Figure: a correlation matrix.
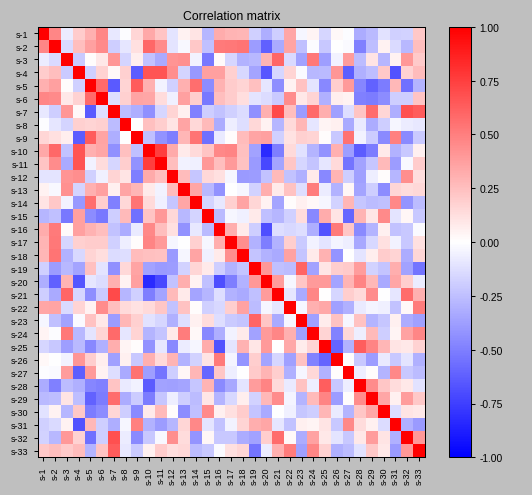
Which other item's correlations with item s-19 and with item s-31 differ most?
s-23
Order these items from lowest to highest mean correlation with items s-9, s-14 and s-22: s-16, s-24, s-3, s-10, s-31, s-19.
s-16, s-3, s-10, s-19, s-24, s-31
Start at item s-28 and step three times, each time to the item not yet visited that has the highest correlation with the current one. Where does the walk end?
s-7
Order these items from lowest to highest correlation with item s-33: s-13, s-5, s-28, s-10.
s-5, s-28, s-10, s-13
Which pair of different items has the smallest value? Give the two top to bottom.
s-10, s-20
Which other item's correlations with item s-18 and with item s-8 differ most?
s-2
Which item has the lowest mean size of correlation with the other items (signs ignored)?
s-8
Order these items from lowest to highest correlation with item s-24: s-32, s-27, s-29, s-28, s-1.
s-28, s-1, s-27, s-29, s-32
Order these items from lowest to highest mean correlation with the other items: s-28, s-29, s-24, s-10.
s-28, s-29, s-10, s-24
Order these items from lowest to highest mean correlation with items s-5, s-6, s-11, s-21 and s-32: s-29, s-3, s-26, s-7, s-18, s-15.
s-15, s-29, s-18, s-26, s-7, s-3
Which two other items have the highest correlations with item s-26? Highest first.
s-16, s-4
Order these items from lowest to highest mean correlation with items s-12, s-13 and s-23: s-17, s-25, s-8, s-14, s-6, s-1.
s-25, s-17, s-1, s-14, s-6, s-8
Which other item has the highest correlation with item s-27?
s-9
